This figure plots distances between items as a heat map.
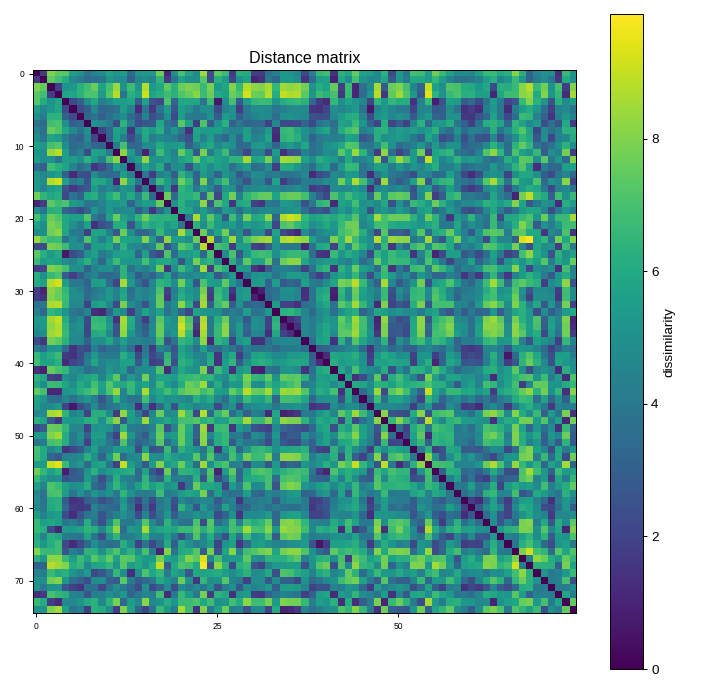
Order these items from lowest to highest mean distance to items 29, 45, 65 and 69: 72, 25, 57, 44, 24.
25, 72, 57, 24, 44
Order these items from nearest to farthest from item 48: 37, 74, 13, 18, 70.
13, 18, 37, 70, 74
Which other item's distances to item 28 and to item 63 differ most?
3
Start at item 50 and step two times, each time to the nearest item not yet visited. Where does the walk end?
11
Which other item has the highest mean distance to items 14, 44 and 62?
68
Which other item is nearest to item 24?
37
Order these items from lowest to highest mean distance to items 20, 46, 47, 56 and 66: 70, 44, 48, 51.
70, 51, 48, 44
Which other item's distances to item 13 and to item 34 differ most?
69
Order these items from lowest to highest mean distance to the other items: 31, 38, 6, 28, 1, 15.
38, 6, 28, 1, 31, 15
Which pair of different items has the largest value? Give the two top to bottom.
23, 68
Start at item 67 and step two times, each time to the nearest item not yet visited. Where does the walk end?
58
